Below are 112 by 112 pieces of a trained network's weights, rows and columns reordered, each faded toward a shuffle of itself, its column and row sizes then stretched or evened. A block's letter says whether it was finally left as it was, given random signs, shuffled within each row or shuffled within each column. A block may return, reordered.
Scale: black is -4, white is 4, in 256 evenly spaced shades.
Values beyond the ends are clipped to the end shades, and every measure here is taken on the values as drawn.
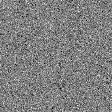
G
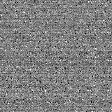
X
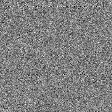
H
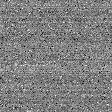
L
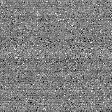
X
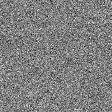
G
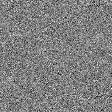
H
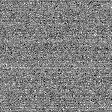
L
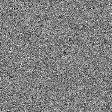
H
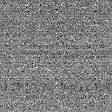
X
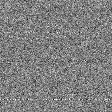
L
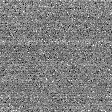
L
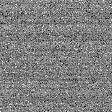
L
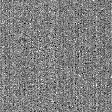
X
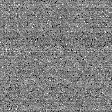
X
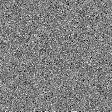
L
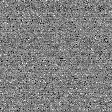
L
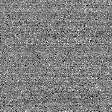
X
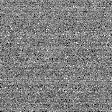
X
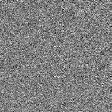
X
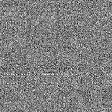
X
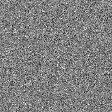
H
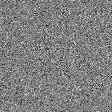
H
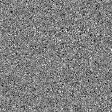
H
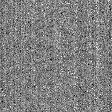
X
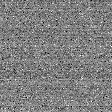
L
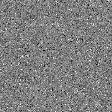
H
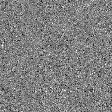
X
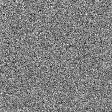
L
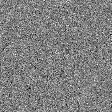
G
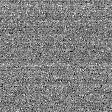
L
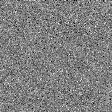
L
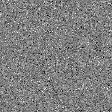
H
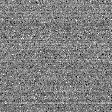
X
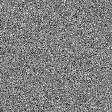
G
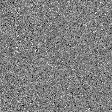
H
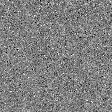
L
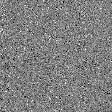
G
